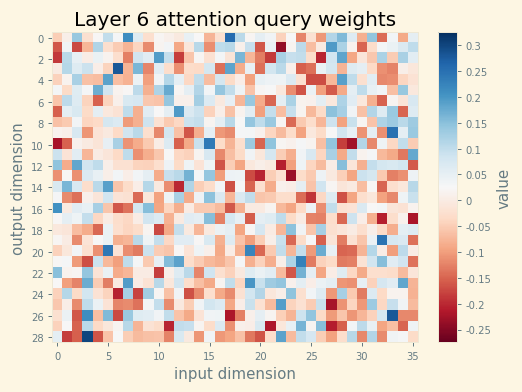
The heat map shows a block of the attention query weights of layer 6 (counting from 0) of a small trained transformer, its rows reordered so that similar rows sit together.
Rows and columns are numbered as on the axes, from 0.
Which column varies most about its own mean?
28
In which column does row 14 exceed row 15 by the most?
1
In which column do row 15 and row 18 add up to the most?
12
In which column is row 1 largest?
27
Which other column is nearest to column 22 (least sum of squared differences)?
10
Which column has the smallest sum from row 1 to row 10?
0
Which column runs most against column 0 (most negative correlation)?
14
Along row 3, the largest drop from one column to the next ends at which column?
7
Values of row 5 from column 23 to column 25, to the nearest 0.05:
-0.1 -0.15 0.05
